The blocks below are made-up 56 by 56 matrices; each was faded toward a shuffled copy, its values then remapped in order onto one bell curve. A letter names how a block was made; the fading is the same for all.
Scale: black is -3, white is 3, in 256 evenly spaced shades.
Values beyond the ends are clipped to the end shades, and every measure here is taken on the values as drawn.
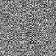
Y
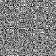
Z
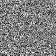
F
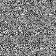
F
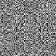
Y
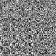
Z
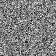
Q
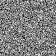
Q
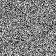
Q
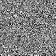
F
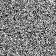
Q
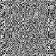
Y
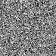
Q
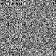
Z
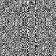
Y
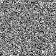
F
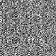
Z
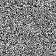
F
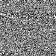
F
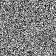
Q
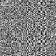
Y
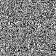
F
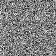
Q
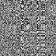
Y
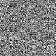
Z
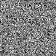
F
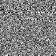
F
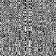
Y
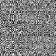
Y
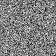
Q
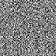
Z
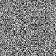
Z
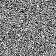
Q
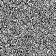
Q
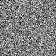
Q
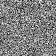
Q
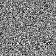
F
